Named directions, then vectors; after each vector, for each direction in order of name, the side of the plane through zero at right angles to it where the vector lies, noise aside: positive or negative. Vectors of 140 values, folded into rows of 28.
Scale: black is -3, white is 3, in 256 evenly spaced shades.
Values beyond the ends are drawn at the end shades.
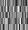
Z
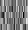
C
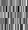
negative, negative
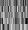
negative, positive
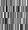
negative, negative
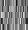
negative, positive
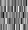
positive, positive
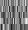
positive, negative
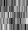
positive, negative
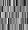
negative, positive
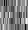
positive, negative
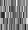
positive, negative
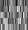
negative, positive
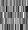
negative, negative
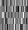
negative, negative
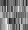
positive, positive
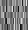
negative, negative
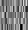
negative, negative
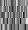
positive, negative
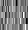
negative, positive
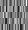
negative, negative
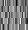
negative, positive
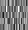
positive, positive
